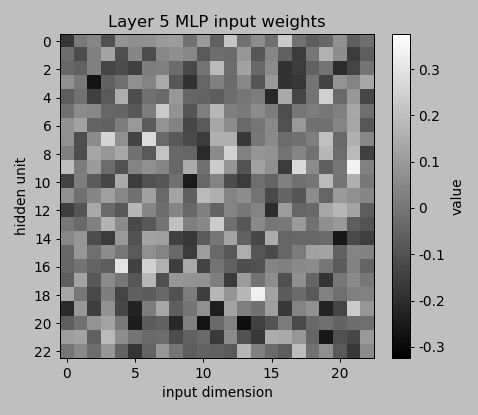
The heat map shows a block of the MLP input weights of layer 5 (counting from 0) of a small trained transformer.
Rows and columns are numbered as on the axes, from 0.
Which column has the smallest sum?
5
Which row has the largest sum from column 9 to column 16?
18
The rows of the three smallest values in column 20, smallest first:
14, 2, 19
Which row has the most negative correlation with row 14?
12
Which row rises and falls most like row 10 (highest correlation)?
4
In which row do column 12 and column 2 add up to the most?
8
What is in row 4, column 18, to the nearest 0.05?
0
